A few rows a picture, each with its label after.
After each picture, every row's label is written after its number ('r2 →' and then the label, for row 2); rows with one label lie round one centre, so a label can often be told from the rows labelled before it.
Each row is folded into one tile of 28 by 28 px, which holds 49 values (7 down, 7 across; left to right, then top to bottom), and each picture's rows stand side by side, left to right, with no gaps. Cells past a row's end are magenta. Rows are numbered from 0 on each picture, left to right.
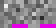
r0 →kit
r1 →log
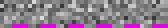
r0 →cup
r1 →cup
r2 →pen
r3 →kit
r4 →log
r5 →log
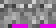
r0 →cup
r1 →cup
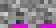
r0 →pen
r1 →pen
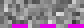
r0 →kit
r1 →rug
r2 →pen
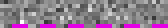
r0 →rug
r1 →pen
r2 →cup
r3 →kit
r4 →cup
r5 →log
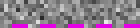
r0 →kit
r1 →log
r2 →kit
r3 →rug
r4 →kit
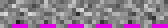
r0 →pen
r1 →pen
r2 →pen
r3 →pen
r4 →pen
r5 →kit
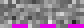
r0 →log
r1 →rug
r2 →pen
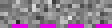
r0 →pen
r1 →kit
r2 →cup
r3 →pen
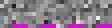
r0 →cup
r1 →pen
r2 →rug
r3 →cup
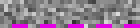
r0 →kit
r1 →pen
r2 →pen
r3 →rug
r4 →pen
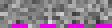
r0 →pen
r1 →rug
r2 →pen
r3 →kit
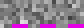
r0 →rug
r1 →kit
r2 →log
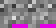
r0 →cup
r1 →cup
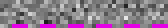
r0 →pen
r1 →pen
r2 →kit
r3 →cup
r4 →cup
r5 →cup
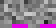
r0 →kit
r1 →pen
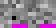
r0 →log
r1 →pen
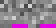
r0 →cup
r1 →cup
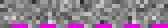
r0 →cup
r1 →rug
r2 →kit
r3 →pen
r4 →rug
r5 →cup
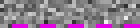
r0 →cup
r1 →pen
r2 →pen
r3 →rug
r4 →cup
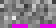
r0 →cup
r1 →kit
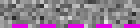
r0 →log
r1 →log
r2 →cup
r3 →rug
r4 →pen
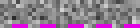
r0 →log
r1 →log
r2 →kit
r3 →log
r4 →rug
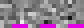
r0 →rug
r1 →pen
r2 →log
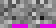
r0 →log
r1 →log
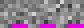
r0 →pen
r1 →pen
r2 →cup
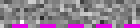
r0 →rug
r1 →log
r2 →kit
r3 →pen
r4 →rug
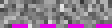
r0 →cup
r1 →rug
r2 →kit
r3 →kit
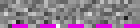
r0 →pen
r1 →pen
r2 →rug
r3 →pen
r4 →log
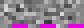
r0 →kit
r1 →pen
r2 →log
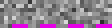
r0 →cup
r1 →cup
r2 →kit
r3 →pen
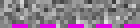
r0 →kit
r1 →kit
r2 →rug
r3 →rug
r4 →cup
